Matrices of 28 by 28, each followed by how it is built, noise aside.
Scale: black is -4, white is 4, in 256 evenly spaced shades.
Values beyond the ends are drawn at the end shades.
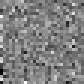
uneven columns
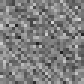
Toeplitz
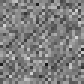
Hankel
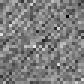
Hankel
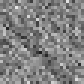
Toeplitz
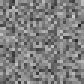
repeating rows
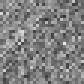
Hankel
